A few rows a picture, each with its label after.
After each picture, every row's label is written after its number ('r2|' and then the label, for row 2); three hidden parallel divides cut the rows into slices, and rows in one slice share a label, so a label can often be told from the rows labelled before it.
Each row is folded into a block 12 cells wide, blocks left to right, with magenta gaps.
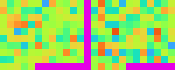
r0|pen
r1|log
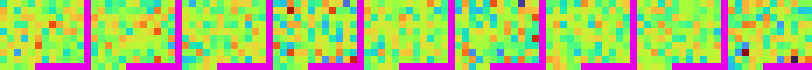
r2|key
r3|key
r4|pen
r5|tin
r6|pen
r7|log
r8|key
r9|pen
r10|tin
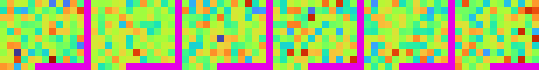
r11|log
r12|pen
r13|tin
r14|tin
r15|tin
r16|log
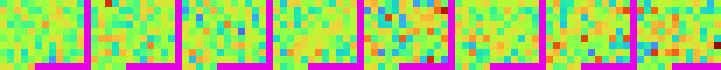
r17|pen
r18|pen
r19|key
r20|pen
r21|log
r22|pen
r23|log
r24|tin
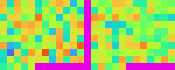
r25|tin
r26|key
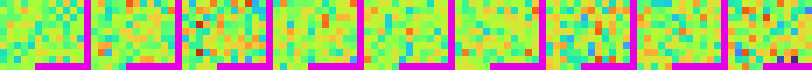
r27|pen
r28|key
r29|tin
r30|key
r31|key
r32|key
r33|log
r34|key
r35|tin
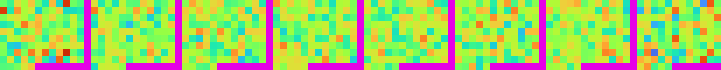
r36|tin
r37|pen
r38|key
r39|key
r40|pen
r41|pen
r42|pen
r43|log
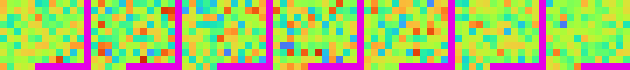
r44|pen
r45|log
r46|log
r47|tin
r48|log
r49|pen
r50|key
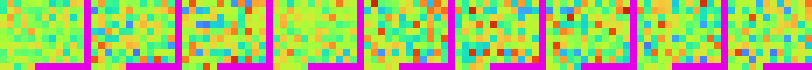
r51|key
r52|log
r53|log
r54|pen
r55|log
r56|tin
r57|log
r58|tin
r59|log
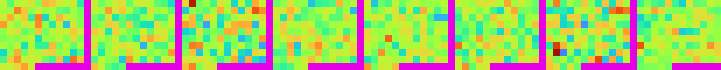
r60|pen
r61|pen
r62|log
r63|pen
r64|pen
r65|pen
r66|log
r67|pen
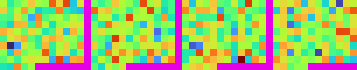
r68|tin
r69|tin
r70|tin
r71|log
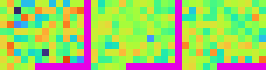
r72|log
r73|pen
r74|pen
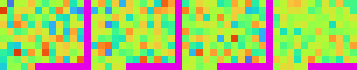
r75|tin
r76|log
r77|tin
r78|pen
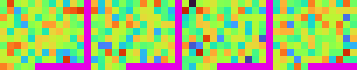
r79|log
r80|tin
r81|tin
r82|log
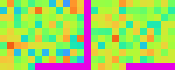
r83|log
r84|pen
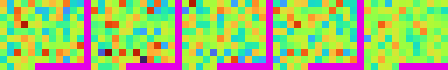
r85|tin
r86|tin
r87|log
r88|tin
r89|pen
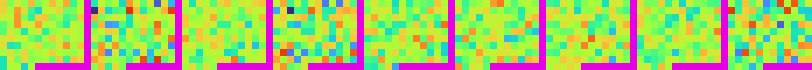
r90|pen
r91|log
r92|key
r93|log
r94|key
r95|pen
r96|pen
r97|key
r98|tin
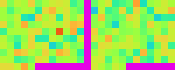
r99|pen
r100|key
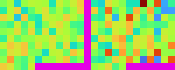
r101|key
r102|tin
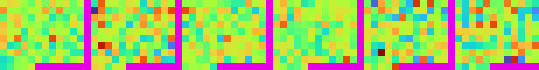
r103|pen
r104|log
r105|pen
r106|key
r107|tin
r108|tin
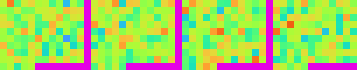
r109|key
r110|key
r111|pen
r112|pen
